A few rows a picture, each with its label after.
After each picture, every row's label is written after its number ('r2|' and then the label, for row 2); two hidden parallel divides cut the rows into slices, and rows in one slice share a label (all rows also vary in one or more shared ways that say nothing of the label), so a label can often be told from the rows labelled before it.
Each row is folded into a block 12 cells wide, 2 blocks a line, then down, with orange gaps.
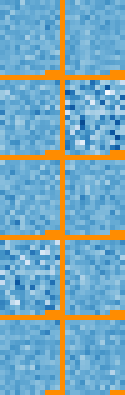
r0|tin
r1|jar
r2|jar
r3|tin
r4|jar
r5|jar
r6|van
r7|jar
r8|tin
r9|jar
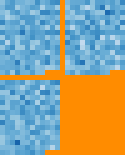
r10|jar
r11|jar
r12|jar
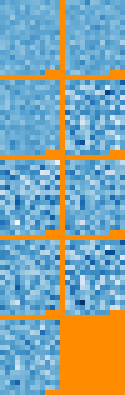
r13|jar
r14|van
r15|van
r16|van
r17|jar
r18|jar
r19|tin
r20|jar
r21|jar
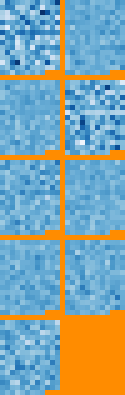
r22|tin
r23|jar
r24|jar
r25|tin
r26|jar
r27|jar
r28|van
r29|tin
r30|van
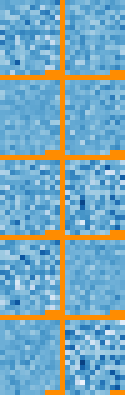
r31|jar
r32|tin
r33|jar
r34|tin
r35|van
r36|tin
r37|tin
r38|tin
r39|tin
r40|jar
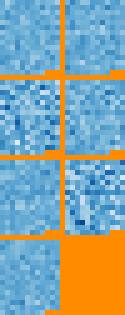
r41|jar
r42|tin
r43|tin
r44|jar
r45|tin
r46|van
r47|tin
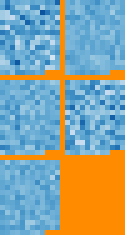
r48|tin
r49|jar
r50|tin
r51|tin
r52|tin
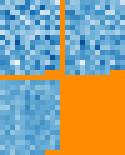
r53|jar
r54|van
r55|van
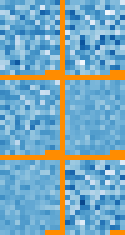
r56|van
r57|van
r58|van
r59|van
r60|jar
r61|van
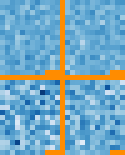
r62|van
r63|van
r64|jar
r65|jar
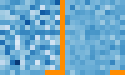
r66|jar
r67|van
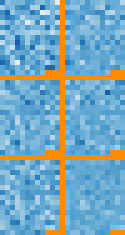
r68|van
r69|van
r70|jar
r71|jar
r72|van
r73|jar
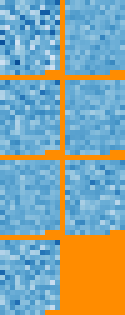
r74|tin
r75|van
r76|tin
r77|jar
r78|jar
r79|tin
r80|tin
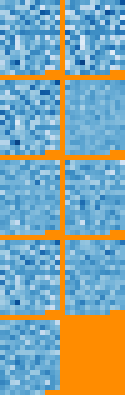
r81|van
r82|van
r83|tin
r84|jar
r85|tin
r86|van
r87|jar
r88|tin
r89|jar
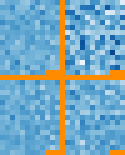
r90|jar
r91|tin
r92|van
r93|van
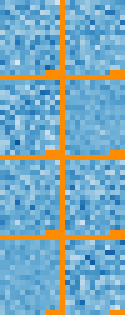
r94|van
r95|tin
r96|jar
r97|tin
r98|van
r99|jar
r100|jar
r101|tin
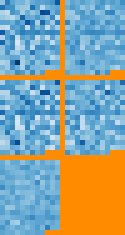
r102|tin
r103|jar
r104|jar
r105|jar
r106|jar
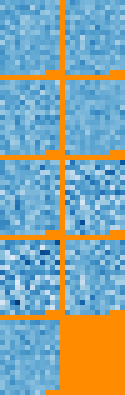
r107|jar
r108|jar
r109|jar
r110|van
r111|tin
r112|tin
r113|jar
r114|van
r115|jar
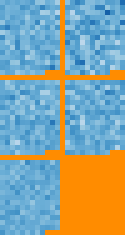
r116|tin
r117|tin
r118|van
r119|jar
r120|tin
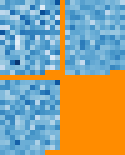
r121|van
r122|van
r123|tin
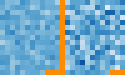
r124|van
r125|van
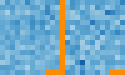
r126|tin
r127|tin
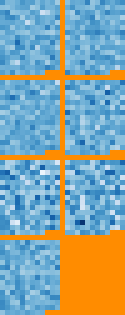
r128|van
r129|van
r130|van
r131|jar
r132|jar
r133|van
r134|tin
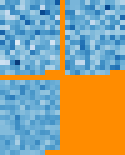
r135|tin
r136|tin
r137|jar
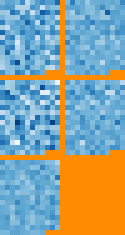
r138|van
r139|tin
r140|van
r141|van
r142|jar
